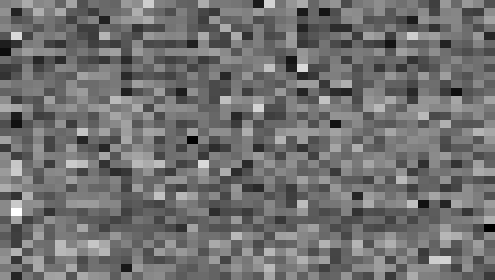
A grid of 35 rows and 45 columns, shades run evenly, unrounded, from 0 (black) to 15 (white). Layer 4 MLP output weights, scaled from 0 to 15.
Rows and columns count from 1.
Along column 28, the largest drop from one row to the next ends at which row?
10
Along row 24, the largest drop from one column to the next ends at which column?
23
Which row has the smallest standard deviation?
11
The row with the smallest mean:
6
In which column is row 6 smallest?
36
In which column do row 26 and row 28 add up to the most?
2
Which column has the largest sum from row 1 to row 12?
14
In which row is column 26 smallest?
28
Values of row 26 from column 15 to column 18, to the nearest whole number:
4 6 8 7
